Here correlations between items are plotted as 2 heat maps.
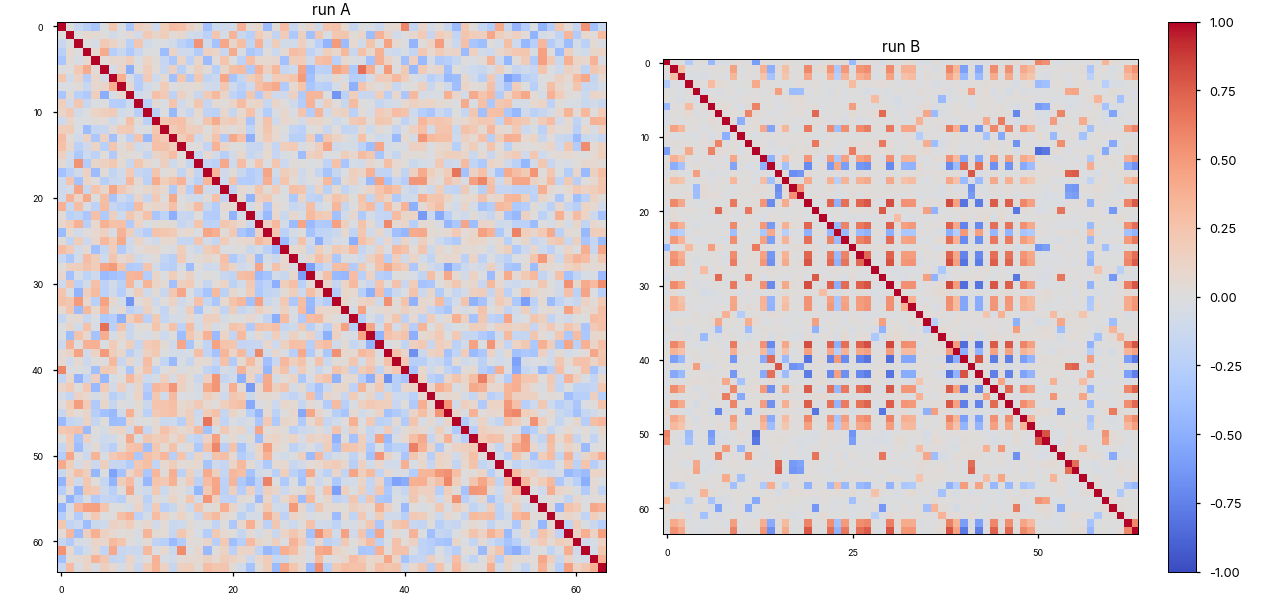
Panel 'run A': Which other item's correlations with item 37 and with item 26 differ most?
4
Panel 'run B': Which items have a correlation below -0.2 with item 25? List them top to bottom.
0, 50, 51, 59
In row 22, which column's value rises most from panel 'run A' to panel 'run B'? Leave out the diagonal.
44
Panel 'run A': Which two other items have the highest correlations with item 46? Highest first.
17, 55
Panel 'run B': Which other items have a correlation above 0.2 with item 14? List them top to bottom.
23, 40, 42, 57
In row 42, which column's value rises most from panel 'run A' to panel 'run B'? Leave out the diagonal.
40
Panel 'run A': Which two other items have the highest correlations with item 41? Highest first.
49, 18
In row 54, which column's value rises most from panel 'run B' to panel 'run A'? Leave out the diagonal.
18
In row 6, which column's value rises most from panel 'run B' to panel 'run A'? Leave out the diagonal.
50
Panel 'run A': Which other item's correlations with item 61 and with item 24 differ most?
53
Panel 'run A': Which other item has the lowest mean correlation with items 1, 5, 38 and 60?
29
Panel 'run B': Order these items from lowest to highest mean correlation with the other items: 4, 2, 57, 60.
57, 60, 4, 2
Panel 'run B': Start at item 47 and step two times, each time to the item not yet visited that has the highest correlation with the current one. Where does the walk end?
36
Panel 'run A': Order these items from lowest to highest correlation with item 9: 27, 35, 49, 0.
27, 35, 0, 49
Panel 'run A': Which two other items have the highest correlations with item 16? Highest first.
2, 19
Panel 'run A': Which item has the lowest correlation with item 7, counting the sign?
34
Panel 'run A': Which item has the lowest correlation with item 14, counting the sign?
36
